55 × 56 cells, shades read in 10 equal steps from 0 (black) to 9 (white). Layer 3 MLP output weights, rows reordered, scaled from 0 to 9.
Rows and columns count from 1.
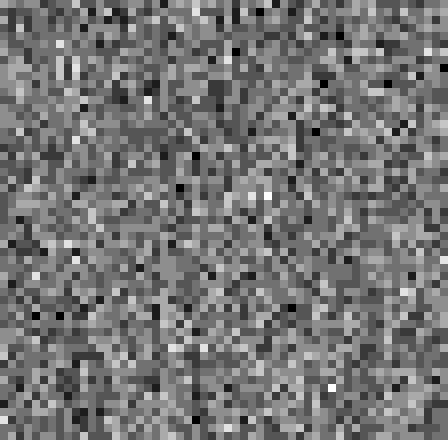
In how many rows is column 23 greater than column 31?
24
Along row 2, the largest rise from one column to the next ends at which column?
31
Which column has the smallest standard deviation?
18
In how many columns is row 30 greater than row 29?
18
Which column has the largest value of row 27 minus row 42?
25
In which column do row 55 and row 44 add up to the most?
22
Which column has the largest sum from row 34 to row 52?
49
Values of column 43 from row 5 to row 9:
0 3 4 4 6
